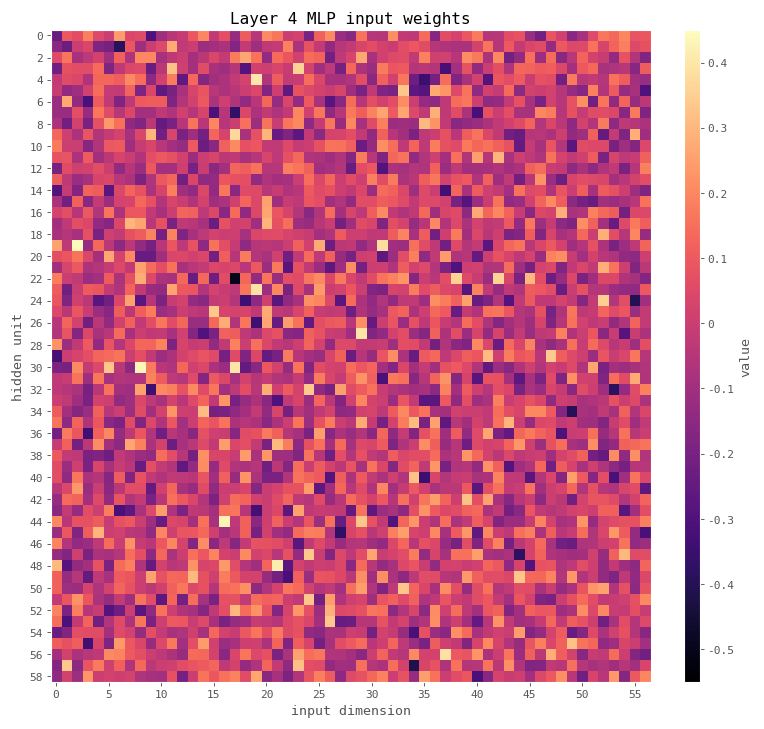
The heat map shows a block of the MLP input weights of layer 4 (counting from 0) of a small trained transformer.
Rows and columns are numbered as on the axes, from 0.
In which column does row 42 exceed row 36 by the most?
39
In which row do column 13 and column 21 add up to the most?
48
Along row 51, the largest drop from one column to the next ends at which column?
25
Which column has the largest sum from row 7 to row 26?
20
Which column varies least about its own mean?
12
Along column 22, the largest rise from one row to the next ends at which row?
50
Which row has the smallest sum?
24
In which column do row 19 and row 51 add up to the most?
2
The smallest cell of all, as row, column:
22, 17
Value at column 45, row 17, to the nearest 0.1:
0.2
